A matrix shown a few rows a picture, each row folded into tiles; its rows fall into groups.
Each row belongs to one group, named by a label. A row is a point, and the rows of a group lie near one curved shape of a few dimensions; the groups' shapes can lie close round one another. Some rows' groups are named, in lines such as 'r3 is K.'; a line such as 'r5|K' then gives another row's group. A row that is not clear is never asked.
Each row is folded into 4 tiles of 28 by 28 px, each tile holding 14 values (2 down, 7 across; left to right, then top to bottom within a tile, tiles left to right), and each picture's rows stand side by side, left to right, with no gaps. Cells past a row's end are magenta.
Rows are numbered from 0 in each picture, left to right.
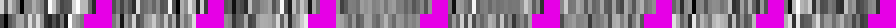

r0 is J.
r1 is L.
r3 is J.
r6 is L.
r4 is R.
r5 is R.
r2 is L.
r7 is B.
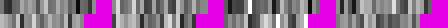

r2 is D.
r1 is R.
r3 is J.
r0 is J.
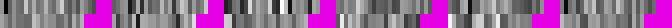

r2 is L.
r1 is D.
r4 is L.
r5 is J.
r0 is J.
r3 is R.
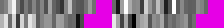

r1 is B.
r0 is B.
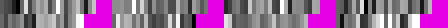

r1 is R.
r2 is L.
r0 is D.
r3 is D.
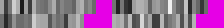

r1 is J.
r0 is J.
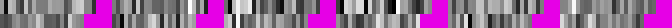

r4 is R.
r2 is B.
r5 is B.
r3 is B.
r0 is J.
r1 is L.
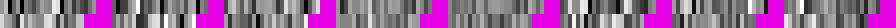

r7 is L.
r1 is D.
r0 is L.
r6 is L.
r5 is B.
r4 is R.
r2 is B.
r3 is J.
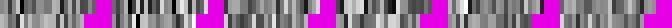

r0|L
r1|D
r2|B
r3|B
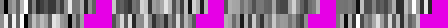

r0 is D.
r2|B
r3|L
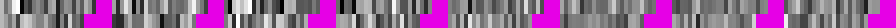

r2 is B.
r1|J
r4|L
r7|B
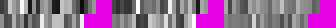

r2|J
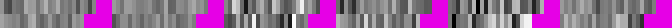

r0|J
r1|R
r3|J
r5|R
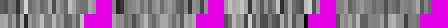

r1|J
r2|R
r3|R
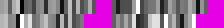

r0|L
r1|D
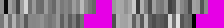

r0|R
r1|R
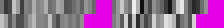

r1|B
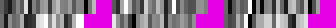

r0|D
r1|B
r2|D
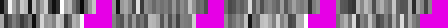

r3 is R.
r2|D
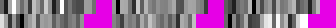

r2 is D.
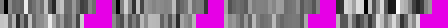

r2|J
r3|B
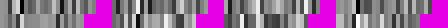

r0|L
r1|D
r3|L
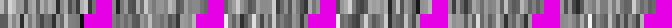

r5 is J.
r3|B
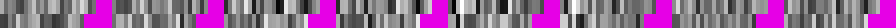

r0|J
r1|R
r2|B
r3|B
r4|B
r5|B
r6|R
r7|B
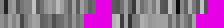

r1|L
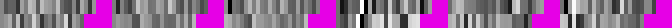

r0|R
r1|J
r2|J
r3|D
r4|B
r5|B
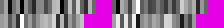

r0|L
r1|D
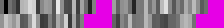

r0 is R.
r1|J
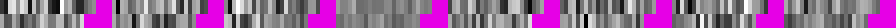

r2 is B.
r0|B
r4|B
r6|J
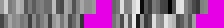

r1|B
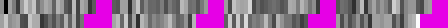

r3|D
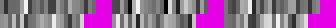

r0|D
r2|D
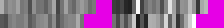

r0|R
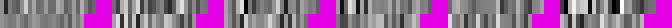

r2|L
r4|B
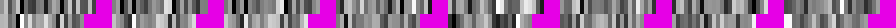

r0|L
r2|L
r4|J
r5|L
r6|B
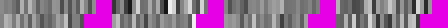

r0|R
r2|J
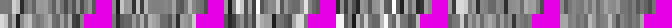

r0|L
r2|J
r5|J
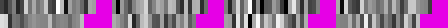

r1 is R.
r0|L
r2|D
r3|J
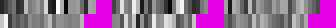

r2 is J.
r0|L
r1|B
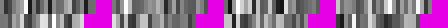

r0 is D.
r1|B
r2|B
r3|J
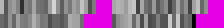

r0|J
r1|R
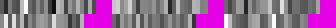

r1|R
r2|L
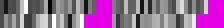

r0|D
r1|D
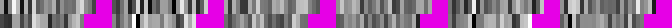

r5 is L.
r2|J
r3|R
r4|D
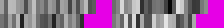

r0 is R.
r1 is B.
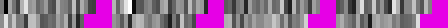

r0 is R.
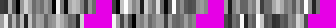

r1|B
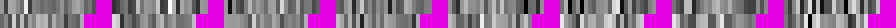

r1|L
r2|J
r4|J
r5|L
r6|L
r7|D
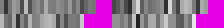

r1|D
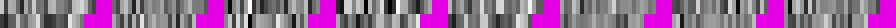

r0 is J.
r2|D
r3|B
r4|J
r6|L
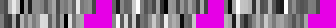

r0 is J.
